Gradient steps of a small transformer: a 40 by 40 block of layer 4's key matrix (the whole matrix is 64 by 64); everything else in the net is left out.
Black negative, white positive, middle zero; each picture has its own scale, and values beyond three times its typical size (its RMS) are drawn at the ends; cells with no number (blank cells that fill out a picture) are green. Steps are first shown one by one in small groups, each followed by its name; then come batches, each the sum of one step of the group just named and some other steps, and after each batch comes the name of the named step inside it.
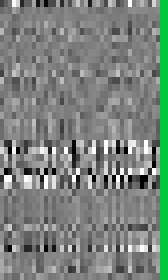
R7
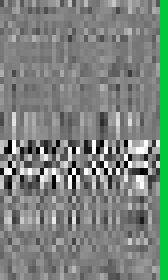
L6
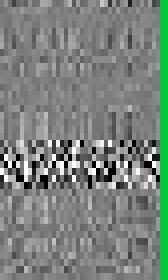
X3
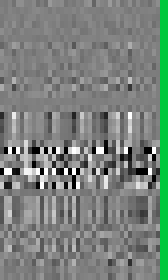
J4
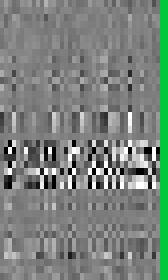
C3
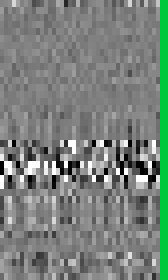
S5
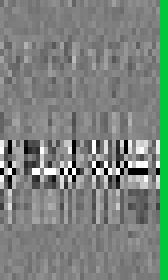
L6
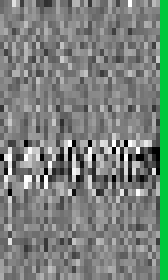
R7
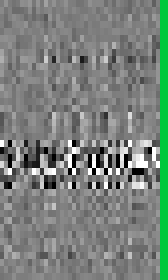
C3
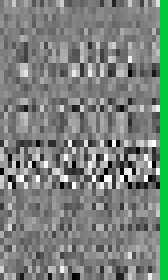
S5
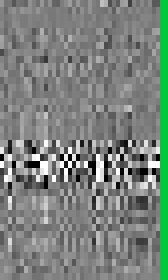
X3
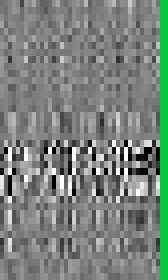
L6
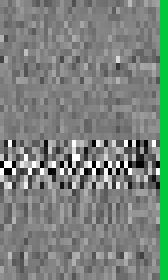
S5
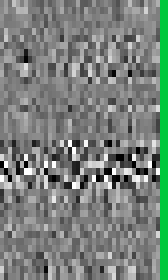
S5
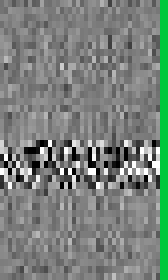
X3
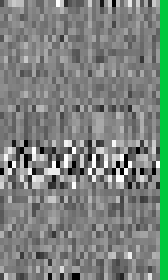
S5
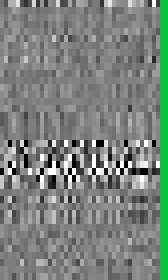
L6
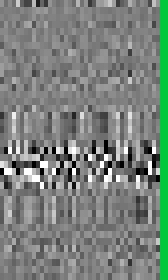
J4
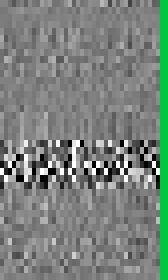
X3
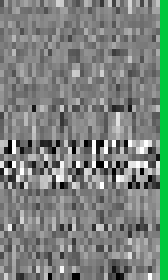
L6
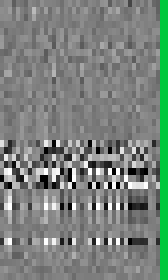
X3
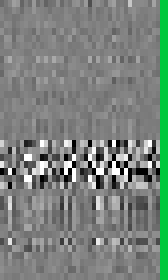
R7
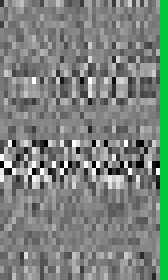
S5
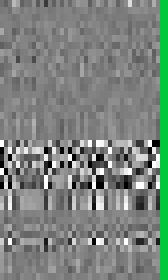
R7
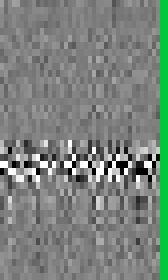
S5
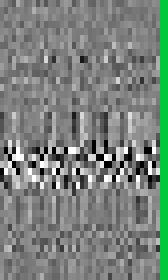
J4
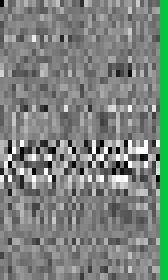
L6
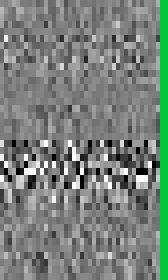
S5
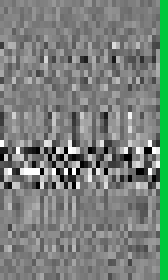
J4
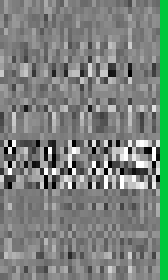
C3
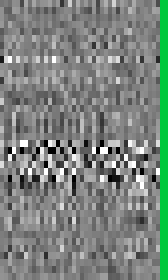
L6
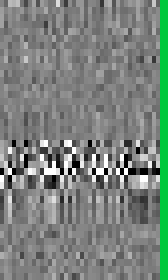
S5
